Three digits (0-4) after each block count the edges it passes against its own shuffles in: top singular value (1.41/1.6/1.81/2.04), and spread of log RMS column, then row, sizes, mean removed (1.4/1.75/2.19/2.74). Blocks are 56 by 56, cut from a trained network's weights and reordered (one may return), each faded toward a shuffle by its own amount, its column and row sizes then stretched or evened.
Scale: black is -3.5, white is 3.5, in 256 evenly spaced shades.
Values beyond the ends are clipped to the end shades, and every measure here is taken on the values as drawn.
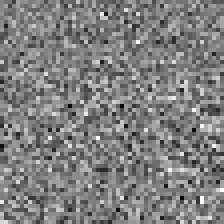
1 0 2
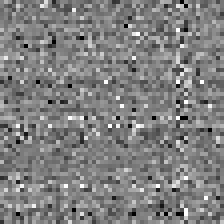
0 1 2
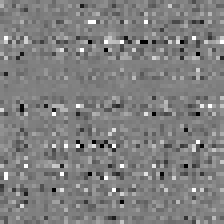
0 2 4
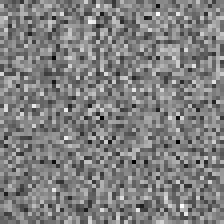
1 1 1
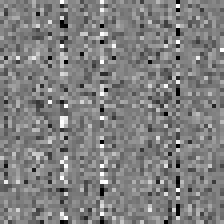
3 4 1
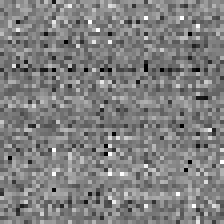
2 1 2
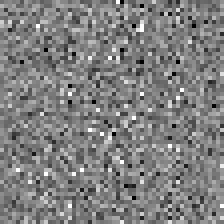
0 2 0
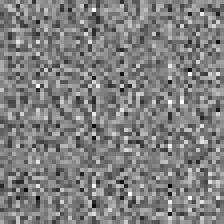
3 3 1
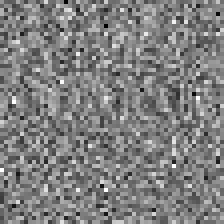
3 1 0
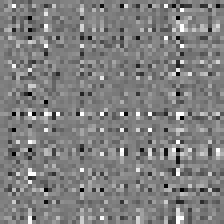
4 4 4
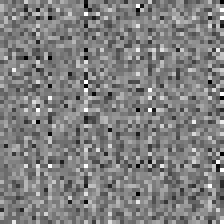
3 3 1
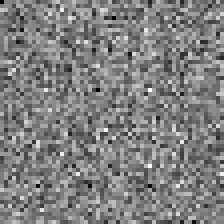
0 0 1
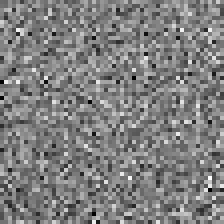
0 1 1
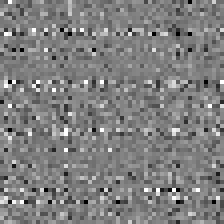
0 2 4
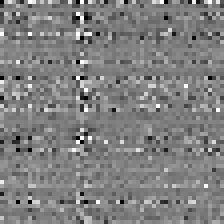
1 2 4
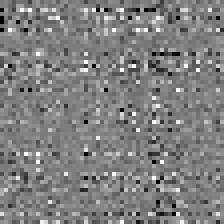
1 3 4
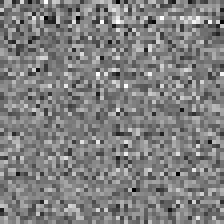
2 1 3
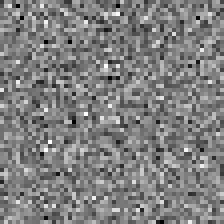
1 1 1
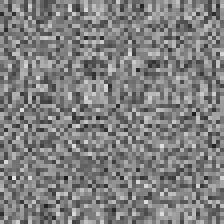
4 0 1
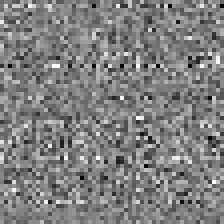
0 0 3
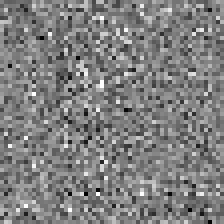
0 3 1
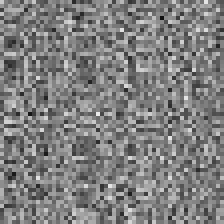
4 2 1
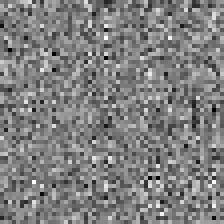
3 3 1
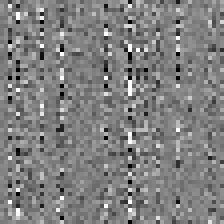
3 4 0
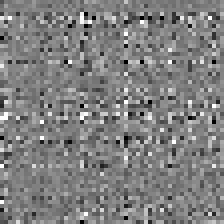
0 4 4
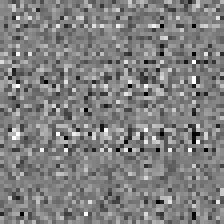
3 2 4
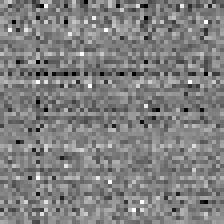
2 0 3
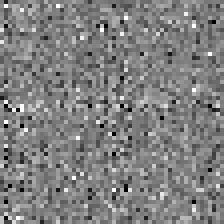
0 3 1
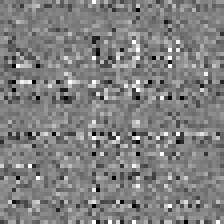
2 2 4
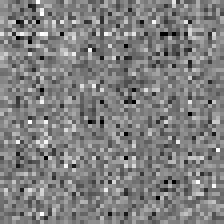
0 2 2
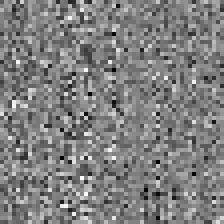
1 4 0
